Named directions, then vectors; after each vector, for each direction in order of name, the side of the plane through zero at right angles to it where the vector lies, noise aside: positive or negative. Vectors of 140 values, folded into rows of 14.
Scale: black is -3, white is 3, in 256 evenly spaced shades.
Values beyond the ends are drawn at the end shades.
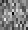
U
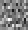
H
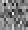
positive, negative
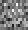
negative, positive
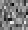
negative, negative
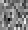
negative, negative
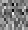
positive, negative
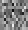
positive, negative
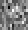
negative, positive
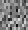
negative, negative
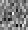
negative, negative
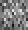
negative, positive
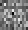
negative, positive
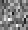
positive, positive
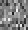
positive, positive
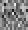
positive, negative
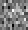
negative, positive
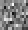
positive, positive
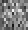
negative, positive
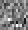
positive, positive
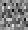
positive, negative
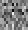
positive, negative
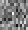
negative, negative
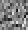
negative, negative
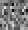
positive, negative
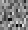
negative, negative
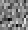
negative, negative
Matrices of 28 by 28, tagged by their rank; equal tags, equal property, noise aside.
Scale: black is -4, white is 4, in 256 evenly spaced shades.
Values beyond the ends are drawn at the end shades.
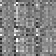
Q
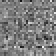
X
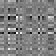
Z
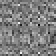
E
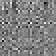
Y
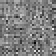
X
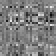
Q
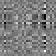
Z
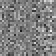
X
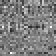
E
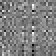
Q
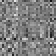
E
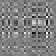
Z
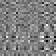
Q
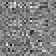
E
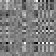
Z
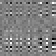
Z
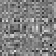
E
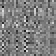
Y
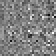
X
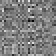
E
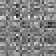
Y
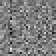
X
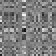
Q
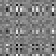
Z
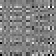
Q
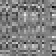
Q
